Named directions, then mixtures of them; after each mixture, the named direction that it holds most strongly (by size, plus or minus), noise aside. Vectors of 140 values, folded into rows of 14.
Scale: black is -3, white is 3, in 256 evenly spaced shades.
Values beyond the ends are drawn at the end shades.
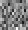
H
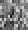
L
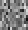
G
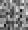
L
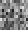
L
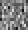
H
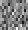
H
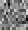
G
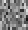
G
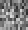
L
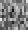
L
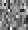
G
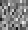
H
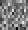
H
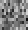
H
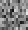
H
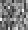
L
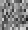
H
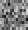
H
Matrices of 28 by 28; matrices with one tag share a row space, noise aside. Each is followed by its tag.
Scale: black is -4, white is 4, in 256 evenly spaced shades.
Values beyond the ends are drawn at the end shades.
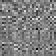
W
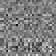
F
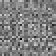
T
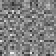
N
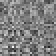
N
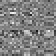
N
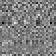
W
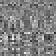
N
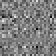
W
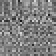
T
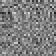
W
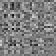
N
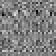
W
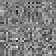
F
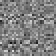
N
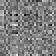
F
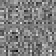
F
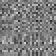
W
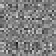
F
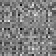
T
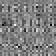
W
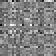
N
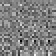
T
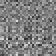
F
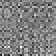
T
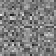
N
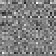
W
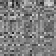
N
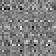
T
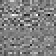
N
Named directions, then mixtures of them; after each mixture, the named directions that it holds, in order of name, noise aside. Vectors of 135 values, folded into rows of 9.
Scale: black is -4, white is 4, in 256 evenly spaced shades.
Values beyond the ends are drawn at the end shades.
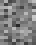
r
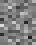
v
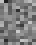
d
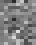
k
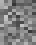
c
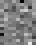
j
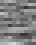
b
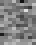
b, j.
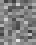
c, j, k.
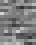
b, k, r.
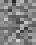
c, k.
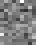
j.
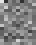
c, d, j.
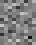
k, v.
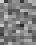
d, j.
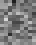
c, k.
